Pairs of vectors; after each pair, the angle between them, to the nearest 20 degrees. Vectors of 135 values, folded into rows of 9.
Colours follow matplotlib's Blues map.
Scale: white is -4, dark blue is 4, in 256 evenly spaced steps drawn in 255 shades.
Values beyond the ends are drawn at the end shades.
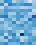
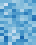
80 degrees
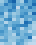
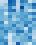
60 degrees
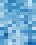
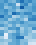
120 degrees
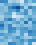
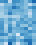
60 degrees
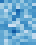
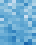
80 degrees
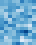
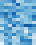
120 degrees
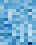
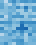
100 degrees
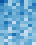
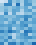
140 degrees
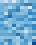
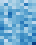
60 degrees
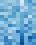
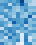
140 degrees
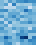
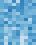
120 degrees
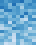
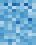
80 degrees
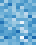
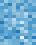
20 degrees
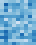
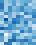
120 degrees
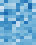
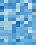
160 degrees
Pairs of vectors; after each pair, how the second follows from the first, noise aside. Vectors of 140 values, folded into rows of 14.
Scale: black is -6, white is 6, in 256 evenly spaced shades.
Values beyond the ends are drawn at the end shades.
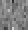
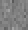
shrunk.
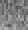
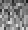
reversed, negated, scaled up.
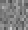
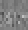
wrapped around, partly zeroed.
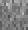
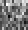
scaled up.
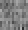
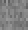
reversed, shrunk.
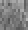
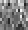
scaled up.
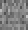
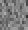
sign-scrambled.
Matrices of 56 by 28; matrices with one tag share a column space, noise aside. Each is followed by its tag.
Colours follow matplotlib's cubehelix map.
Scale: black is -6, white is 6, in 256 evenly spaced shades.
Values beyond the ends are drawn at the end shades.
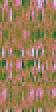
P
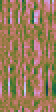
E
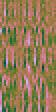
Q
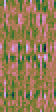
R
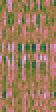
R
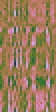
Q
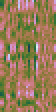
R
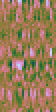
P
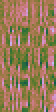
Q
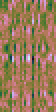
R
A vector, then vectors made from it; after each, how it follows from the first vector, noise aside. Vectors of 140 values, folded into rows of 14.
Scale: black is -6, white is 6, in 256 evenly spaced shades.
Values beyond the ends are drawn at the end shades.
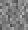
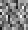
scaled up.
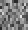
scaled up.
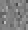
reversed, partly zeroed.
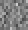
reversed, negated.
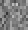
reversed, negated.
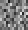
wrapped around, scaled up.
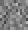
reversed, negated.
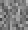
reversed, negated.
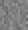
reversed, negated, shrunk.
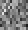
wrapped around, scaled up.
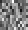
wrapped around, scaled up.
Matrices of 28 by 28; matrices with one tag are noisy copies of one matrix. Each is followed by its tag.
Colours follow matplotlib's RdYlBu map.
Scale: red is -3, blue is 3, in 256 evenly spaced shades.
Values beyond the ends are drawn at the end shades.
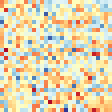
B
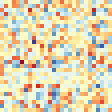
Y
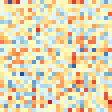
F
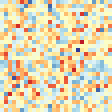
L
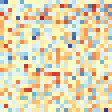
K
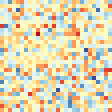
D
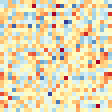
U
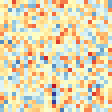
Y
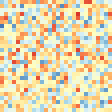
U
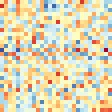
B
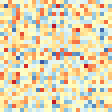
U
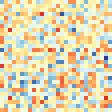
F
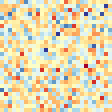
D
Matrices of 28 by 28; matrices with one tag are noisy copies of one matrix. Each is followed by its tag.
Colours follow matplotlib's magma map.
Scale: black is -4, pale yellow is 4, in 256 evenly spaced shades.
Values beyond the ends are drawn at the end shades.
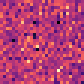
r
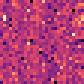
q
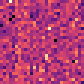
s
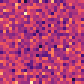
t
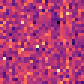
r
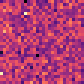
t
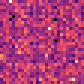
s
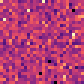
q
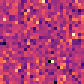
q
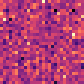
q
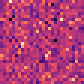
s
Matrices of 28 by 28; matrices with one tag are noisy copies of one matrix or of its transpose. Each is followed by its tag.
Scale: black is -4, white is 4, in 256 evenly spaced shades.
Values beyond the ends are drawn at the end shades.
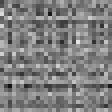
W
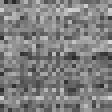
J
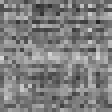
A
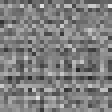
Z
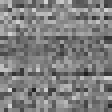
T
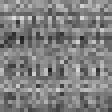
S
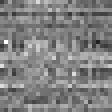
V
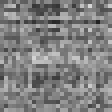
A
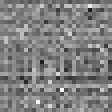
Z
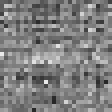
A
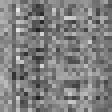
S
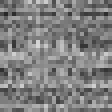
V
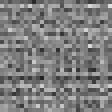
Z
